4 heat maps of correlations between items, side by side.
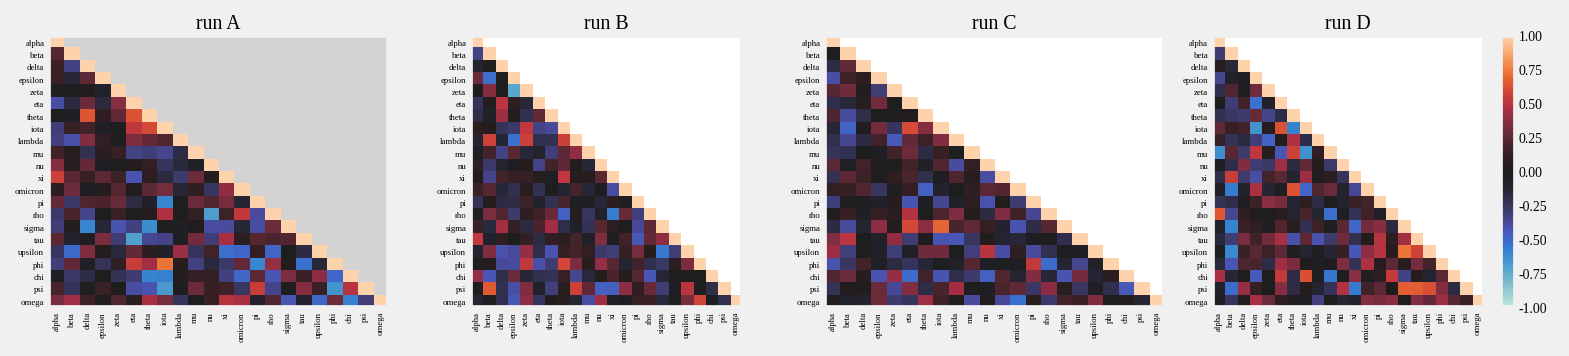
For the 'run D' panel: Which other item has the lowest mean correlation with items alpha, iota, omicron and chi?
mu
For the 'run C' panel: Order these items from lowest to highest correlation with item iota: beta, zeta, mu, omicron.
beta, zeta, omicron, mu
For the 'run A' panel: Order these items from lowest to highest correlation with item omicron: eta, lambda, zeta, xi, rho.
lambda, eta, zeta, xi, rho
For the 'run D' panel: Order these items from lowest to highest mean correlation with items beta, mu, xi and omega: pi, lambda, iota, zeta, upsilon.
upsilon, lambda, iota, pi, zeta
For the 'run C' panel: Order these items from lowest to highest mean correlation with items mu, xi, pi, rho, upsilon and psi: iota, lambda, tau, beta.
tau, beta, iota, lambda
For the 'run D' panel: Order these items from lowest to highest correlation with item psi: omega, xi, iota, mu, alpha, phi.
xi, mu, alpha, iota, omega, phi
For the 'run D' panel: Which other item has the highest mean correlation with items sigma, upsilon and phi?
psi
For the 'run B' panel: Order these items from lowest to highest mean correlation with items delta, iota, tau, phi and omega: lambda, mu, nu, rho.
mu, rho, lambda, nu
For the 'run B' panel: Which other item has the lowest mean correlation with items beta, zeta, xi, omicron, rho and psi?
epsilon
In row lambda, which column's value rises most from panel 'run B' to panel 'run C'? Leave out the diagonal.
epsilon
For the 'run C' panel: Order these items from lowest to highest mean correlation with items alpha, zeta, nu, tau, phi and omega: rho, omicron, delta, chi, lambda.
lambda, rho, omicron, delta, chi
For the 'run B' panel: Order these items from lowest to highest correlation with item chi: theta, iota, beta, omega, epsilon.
beta, theta, omega, iota, epsilon
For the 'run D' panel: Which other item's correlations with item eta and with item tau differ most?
epsilon
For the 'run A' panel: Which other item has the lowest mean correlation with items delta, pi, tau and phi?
sigma
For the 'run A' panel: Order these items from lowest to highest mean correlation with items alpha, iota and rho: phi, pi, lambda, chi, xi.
chi, pi, lambda, xi, phi
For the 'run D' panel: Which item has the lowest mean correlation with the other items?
beta
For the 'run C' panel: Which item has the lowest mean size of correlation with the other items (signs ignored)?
delta
